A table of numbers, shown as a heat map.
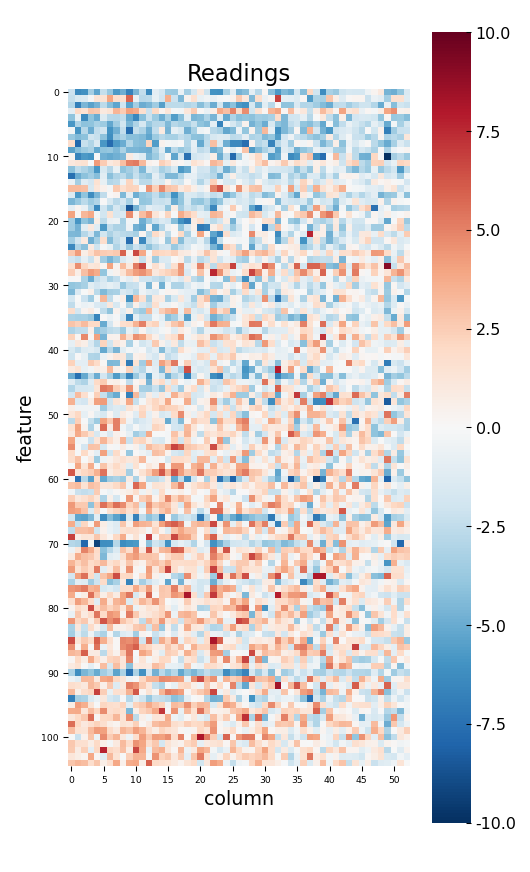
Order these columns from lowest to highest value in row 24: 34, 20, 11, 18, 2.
2, 11, 18, 20, 34
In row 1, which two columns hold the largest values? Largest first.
32, 9
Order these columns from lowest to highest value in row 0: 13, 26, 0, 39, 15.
39, 26, 15, 0, 13
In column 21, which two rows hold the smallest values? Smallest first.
21, 5
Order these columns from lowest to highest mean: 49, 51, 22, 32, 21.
49, 51, 32, 21, 22
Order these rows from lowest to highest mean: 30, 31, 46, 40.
30, 31, 40, 46
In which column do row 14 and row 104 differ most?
12
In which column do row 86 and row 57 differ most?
4
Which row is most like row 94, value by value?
24
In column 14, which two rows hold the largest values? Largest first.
96, 59
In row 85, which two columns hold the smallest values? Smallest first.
37, 52
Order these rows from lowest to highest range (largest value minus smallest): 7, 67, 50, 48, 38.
7, 50, 38, 67, 48
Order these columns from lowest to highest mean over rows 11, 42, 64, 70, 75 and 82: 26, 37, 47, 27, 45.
47, 37, 45, 27, 26
